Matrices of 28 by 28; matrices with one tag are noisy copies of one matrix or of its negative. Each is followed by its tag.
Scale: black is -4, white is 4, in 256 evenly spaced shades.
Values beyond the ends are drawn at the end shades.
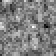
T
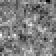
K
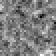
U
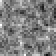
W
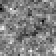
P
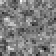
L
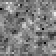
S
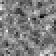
U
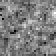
S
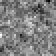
K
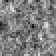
T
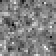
L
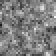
W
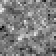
P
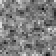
W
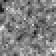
P
